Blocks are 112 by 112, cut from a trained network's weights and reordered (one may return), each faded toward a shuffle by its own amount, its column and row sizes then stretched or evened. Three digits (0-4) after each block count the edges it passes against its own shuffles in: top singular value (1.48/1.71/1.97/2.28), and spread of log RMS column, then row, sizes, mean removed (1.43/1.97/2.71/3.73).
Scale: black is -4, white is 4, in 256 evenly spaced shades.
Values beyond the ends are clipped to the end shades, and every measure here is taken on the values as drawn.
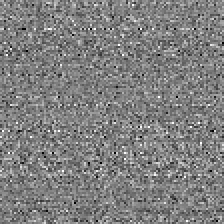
0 0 3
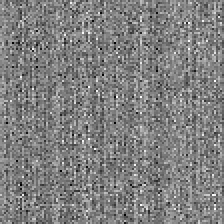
3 2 1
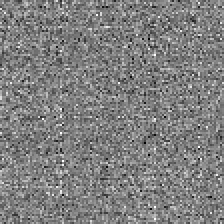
0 2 1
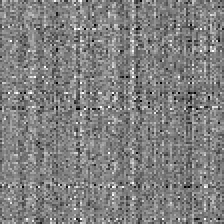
4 2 3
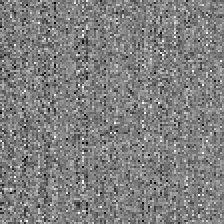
0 3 0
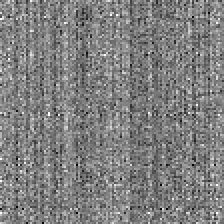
4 2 2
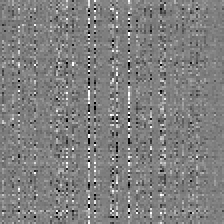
4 4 1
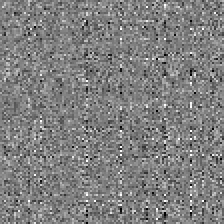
3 3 3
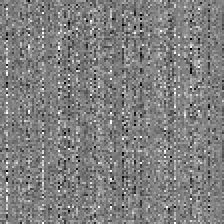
2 4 1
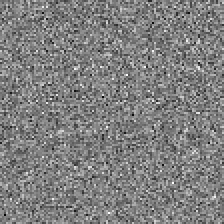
1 1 1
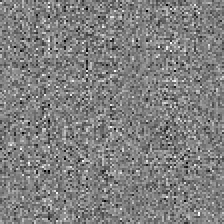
2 3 1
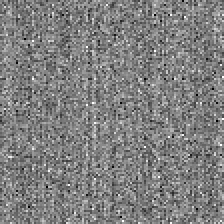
2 1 1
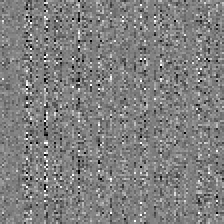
0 4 1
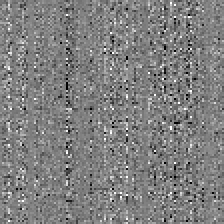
1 4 2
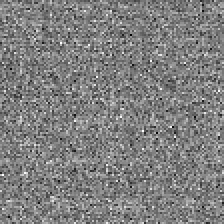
0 1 0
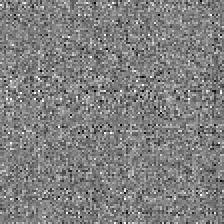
0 0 3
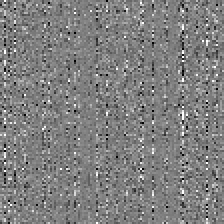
0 4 1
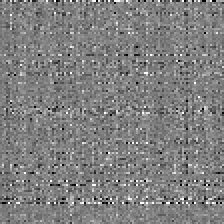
2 1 4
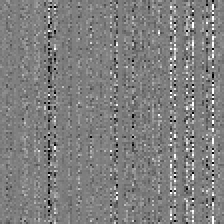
3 4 0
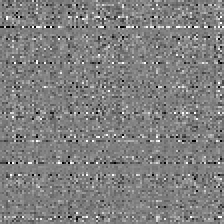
1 2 4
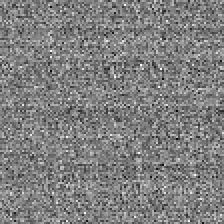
1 1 1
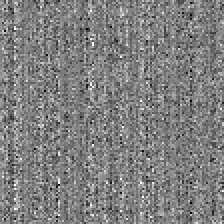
3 3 0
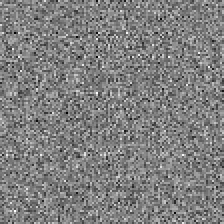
2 1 1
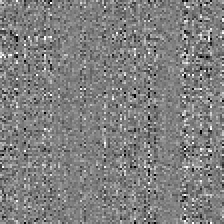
2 4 2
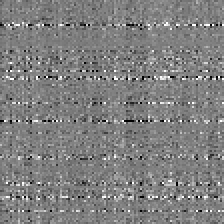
3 1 4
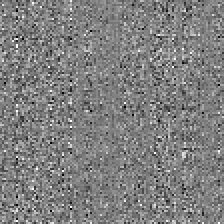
1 4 1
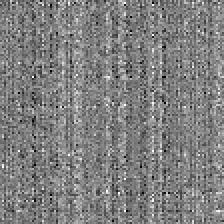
4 3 2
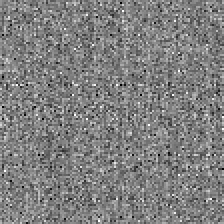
1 0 2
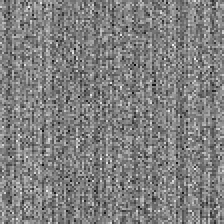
4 0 0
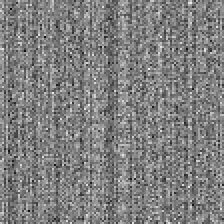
4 0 0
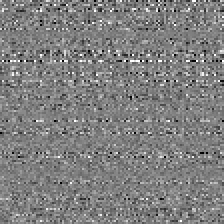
3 1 4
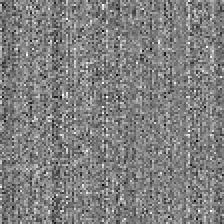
3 3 0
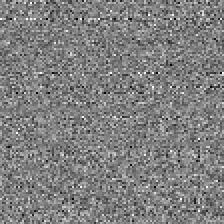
2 0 3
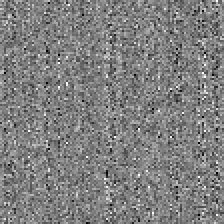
0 3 0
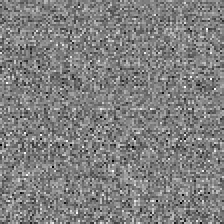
2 0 2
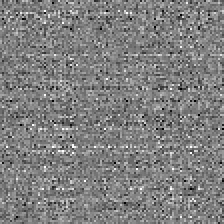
1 2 3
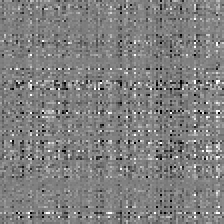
4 3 4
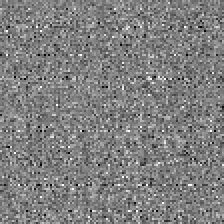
0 0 3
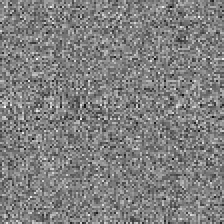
2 0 2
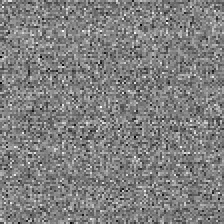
1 1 1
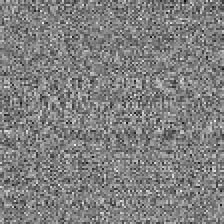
3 0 2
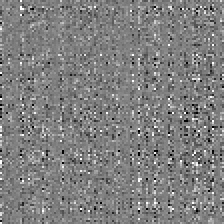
0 4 3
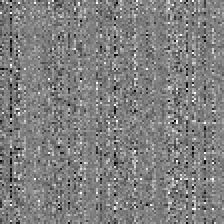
2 4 2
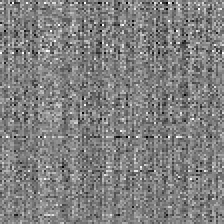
4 0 3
